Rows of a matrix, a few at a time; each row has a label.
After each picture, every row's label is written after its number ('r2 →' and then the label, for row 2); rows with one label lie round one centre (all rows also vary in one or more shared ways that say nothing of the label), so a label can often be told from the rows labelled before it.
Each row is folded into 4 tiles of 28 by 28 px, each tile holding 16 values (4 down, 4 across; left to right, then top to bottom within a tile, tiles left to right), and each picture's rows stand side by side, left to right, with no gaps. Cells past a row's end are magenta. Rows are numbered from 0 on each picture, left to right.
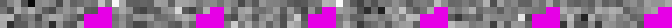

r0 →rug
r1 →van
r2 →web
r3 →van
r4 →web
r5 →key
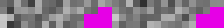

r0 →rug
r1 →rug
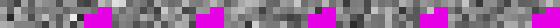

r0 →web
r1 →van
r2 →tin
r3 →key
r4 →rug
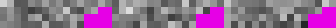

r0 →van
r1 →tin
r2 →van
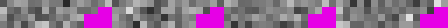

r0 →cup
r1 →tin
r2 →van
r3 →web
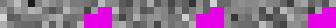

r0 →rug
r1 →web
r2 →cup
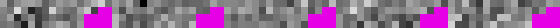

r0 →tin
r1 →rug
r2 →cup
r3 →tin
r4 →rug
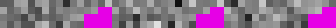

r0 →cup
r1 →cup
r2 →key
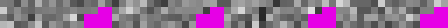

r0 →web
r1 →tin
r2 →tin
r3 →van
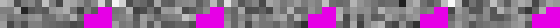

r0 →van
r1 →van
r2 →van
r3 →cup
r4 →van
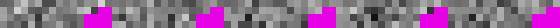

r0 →tin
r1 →web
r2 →key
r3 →tin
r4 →key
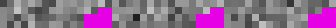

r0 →tin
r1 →key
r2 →cup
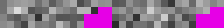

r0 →tin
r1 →key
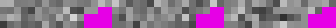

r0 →van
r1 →van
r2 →tin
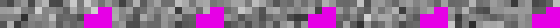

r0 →key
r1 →key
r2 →tin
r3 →key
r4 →cup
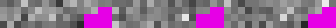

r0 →key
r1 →web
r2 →van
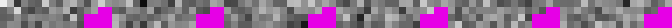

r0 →van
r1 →rug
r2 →key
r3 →key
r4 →web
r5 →cup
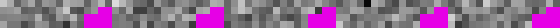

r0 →van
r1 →van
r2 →tin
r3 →rug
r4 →rug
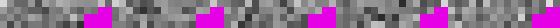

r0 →van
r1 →van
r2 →key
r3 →cup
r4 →web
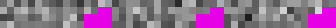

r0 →web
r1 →cup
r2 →key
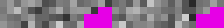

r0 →tin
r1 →web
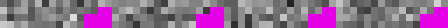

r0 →web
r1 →tin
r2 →cup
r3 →van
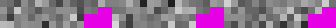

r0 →web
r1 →rug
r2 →van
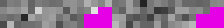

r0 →key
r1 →rug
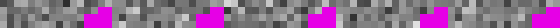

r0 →cup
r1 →web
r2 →van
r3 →rug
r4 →web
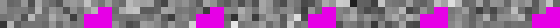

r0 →key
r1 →tin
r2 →web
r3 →van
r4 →van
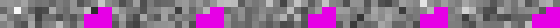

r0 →tin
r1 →key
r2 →van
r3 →key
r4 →tin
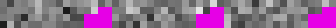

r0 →key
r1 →tin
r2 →rug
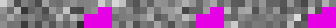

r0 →van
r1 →van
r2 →web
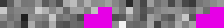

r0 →key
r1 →web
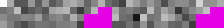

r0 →van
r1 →key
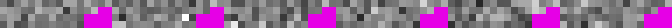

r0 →key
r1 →web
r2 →web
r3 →key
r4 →key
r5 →cup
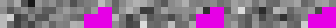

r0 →rug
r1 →tin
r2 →tin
